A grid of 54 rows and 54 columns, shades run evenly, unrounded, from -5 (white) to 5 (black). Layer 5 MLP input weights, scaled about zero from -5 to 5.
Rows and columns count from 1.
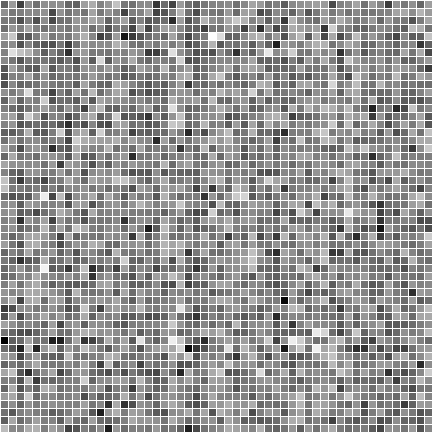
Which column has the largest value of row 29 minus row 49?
48
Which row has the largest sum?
40
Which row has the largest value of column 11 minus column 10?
43
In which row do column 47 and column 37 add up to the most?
15
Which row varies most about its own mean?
44
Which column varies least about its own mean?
25
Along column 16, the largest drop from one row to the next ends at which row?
6
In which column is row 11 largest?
24
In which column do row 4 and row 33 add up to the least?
52
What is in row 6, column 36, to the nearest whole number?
-1
